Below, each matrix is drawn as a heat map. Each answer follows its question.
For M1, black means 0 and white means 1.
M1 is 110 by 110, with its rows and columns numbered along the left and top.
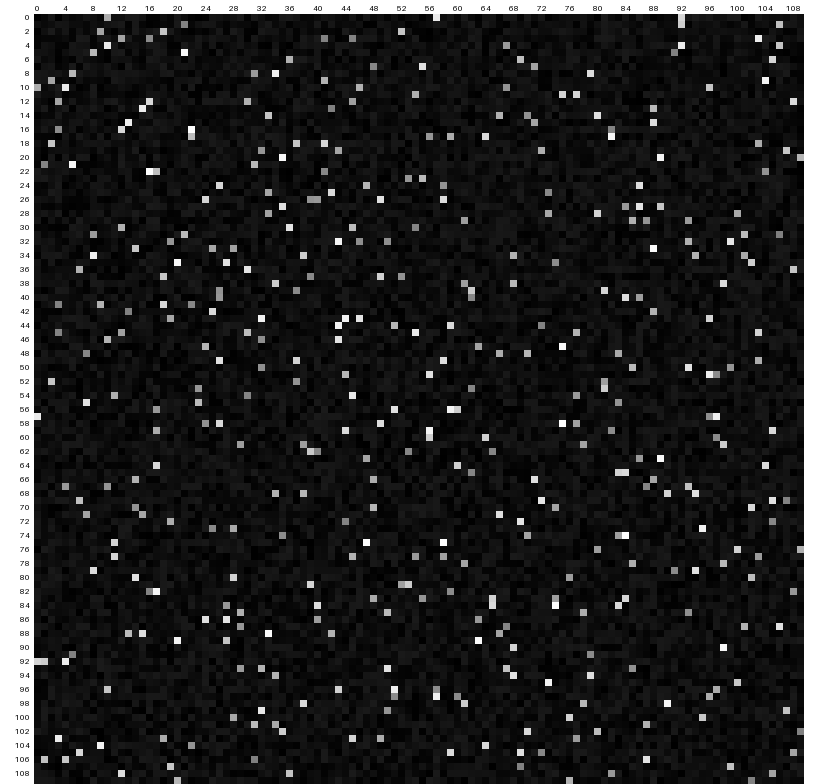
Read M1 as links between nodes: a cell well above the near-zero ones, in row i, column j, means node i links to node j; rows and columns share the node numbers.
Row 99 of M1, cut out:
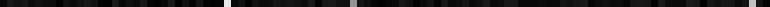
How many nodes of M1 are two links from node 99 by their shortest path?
6
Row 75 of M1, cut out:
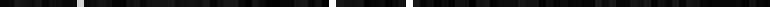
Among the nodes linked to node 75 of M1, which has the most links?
node 58
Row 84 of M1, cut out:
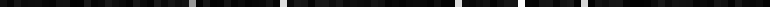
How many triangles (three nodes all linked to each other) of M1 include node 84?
2
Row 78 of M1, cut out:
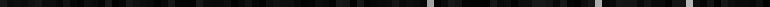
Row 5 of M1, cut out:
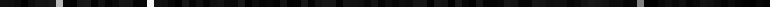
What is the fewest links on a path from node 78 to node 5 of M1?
5
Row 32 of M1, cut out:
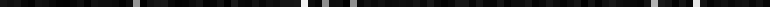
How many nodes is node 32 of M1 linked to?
6
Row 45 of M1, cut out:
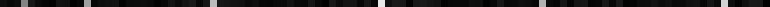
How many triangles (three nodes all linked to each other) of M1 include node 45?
6
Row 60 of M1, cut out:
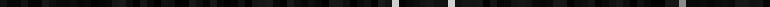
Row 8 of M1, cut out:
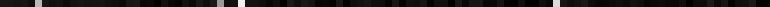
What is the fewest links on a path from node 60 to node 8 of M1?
7
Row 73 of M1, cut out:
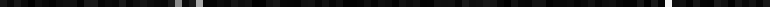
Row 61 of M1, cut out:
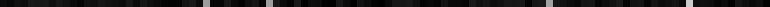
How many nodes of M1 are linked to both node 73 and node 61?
0
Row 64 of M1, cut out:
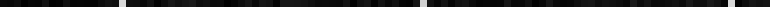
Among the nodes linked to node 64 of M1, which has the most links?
node 17
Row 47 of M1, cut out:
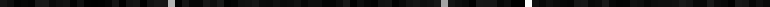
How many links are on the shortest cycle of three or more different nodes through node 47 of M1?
4
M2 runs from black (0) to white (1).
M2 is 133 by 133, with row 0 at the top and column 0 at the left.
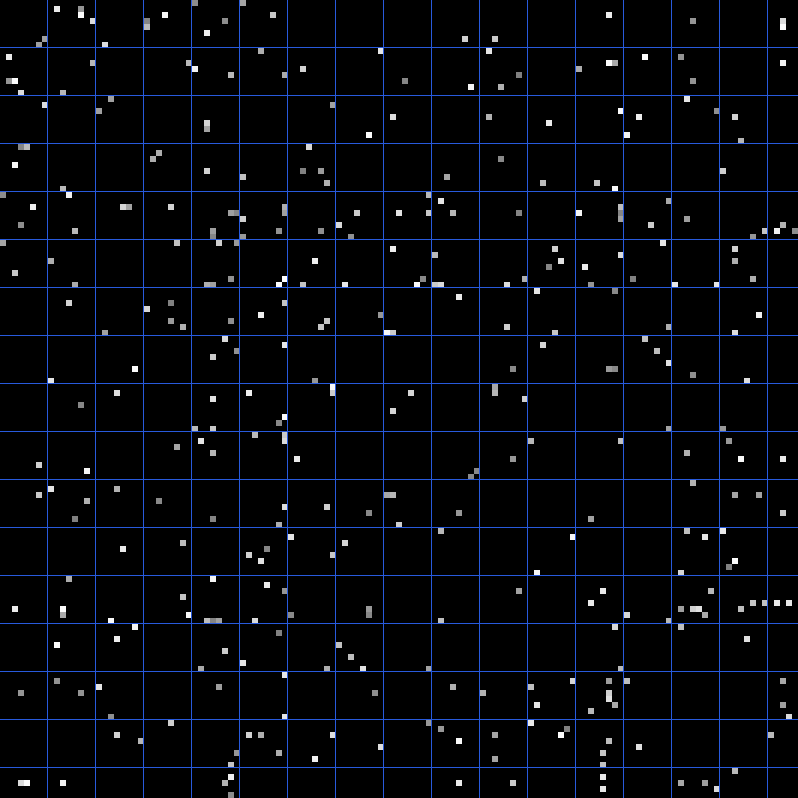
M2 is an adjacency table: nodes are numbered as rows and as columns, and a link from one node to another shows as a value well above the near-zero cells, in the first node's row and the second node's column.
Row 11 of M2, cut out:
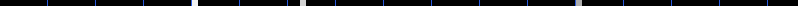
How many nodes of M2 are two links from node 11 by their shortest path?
5
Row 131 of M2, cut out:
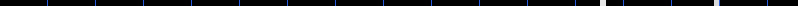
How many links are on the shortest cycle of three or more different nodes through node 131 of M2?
5
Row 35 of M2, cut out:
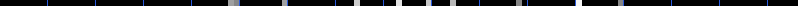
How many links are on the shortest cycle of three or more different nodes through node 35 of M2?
4
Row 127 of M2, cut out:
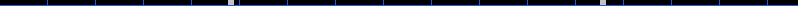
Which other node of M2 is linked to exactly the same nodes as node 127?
node 129
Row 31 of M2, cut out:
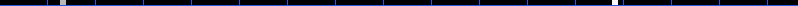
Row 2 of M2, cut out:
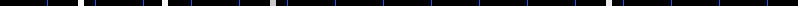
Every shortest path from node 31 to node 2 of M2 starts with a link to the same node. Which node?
node 10
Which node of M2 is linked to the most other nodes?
node 47
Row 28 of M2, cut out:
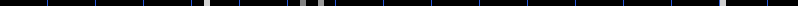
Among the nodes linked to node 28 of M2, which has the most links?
node 34
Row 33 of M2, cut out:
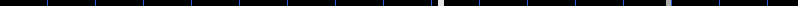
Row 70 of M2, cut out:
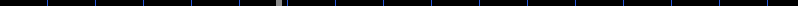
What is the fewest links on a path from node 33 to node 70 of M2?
4
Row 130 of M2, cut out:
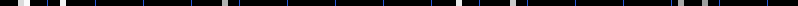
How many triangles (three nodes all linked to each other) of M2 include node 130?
2
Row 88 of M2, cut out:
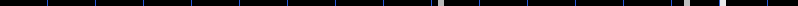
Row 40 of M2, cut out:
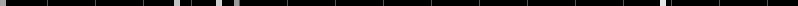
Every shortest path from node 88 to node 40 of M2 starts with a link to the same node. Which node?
node 114
